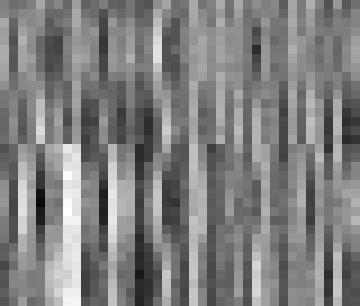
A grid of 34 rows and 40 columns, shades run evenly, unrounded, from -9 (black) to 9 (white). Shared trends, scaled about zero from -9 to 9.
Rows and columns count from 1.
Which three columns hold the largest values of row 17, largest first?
8, 9, 22
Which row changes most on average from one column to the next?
23
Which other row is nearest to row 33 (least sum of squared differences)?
32
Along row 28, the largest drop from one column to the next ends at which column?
10
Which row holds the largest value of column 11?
4
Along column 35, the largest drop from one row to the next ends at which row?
17
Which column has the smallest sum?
16
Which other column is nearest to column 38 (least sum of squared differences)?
36
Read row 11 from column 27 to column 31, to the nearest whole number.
3 -1 0 1 0
